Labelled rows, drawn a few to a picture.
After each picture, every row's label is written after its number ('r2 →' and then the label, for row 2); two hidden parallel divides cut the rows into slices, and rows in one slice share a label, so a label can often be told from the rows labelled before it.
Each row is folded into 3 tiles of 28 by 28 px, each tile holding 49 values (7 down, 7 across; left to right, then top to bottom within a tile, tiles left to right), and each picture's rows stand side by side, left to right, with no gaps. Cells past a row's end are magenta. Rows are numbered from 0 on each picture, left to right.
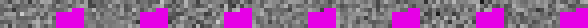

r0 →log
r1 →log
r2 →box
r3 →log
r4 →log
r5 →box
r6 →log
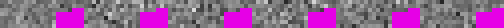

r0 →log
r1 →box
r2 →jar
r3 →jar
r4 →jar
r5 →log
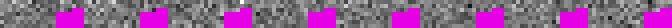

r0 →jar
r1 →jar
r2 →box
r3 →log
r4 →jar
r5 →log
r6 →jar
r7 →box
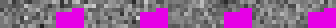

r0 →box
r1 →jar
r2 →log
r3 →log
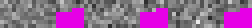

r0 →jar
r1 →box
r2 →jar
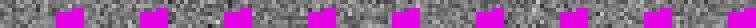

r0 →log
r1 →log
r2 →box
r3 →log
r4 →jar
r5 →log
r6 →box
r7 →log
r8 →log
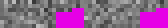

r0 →jar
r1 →log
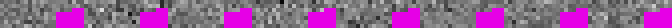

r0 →log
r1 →jar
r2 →log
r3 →box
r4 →jar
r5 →log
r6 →log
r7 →log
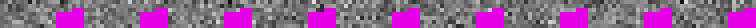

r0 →box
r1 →log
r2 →box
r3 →jar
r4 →jar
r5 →box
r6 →box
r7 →box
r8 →jar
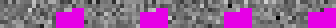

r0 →box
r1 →box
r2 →box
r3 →jar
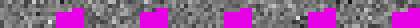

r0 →box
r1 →jar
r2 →log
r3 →log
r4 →box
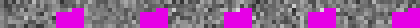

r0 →box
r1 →log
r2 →box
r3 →box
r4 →log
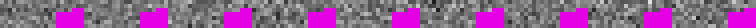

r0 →log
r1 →log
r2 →log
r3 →jar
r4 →jar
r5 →box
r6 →log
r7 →jar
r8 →jar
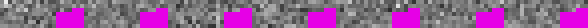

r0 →jar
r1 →log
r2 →box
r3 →jar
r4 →jar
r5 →log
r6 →log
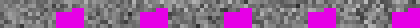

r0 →log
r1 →log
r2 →jar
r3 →log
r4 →jar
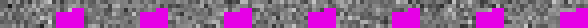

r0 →box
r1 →log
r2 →box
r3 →jar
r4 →jar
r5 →box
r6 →box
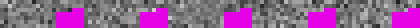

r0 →jar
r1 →box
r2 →log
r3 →box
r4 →box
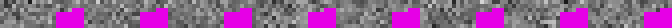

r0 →box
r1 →jar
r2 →log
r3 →box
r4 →log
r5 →jar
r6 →box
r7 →log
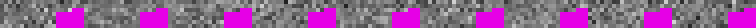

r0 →box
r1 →log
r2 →log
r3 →jar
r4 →box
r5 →box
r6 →log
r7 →box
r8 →jar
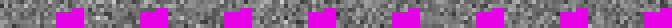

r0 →log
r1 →jar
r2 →log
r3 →jar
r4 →log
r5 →log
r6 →log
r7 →log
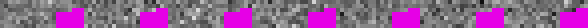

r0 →log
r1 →box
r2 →box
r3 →jar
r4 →log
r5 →box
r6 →jar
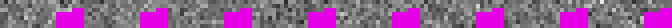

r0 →box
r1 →log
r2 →log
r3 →jar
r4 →log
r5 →box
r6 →log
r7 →jar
